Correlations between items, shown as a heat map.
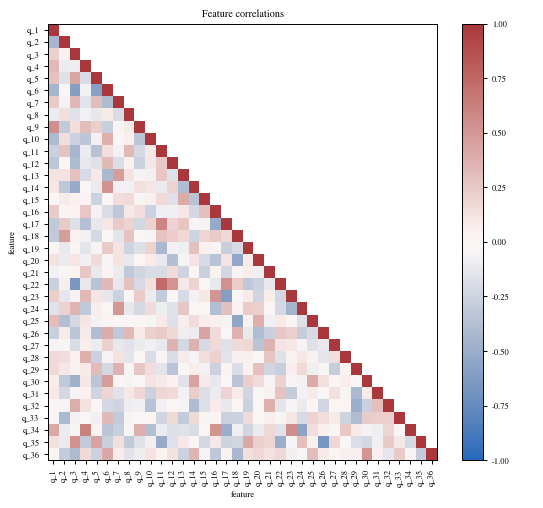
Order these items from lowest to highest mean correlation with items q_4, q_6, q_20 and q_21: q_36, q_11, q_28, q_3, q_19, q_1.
q_3, q_11, q_1, q_19, q_28, q_36
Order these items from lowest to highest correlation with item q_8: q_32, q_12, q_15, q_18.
q_32, q_12, q_15, q_18
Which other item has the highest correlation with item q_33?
q_6
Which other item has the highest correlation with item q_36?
q_30
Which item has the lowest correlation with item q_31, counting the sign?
q_29
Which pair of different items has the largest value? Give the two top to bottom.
q_11, q_22
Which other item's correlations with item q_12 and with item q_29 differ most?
q_22
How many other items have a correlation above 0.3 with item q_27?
3
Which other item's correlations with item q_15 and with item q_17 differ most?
q_16
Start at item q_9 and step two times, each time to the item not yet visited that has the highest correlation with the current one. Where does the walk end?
q_34
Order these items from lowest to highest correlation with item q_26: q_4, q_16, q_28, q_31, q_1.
q_1, q_28, q_31, q_4, q_16
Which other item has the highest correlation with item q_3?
q_35
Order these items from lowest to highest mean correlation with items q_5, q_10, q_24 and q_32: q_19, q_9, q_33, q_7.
q_9, q_33, q_19, q_7
